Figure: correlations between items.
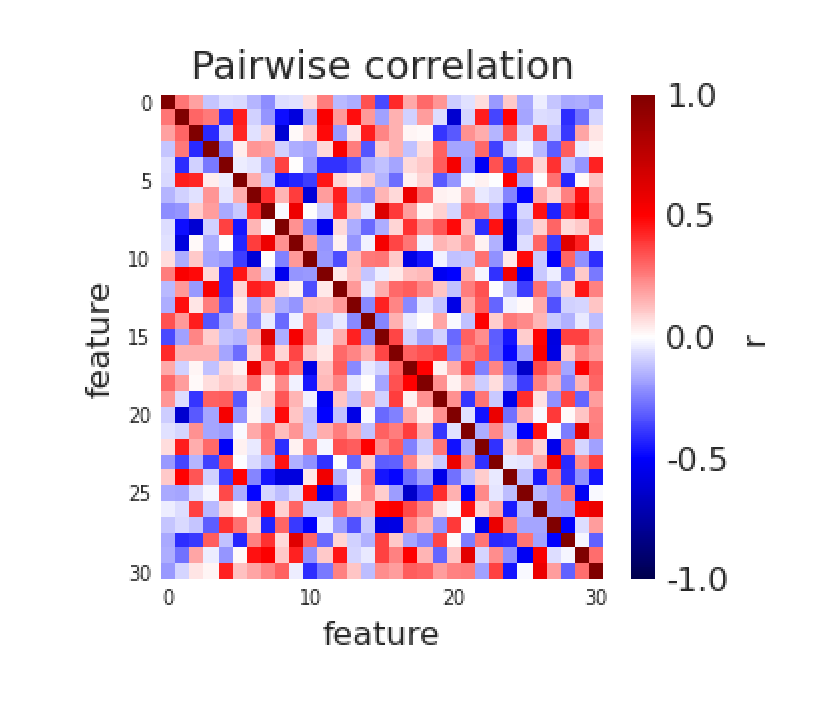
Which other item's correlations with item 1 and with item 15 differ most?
9
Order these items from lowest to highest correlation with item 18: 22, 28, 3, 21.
28, 22, 3, 21
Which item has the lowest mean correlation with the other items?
24
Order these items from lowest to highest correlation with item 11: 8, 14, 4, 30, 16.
8, 4, 30, 14, 16
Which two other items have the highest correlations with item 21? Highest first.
29, 26
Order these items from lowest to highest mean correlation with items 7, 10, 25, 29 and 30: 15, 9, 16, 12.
12, 16, 9, 15
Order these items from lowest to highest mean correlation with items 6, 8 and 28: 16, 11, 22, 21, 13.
11, 13, 22, 21, 16
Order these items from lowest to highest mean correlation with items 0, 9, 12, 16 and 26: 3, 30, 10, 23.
23, 10, 3, 30
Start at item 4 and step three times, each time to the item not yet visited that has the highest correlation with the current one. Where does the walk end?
27
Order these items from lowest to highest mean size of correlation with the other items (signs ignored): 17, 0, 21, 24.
0, 21, 17, 24
